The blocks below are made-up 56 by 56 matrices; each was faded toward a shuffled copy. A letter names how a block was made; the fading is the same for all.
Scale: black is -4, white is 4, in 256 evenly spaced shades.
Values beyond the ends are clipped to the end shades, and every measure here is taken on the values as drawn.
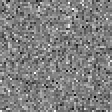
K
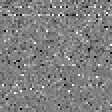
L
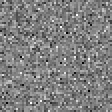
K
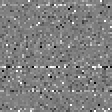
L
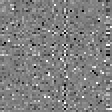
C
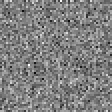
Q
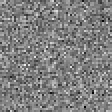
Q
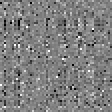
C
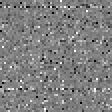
L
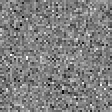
K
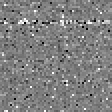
L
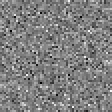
K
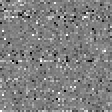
L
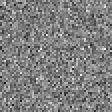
Q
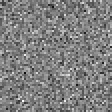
Q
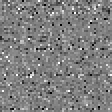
L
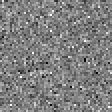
K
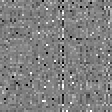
C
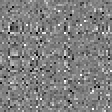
C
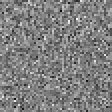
Q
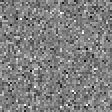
K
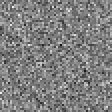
Q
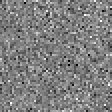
K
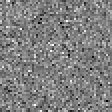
K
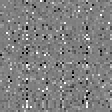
C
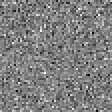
K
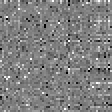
C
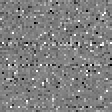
L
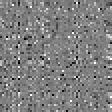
C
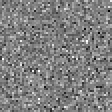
K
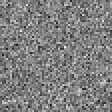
Q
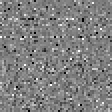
L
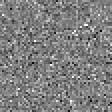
K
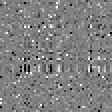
C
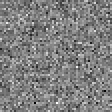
Q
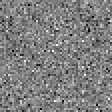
K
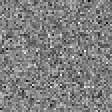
Q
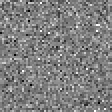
K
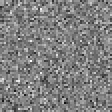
Q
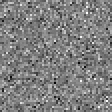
K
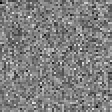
Q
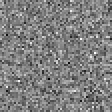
Q
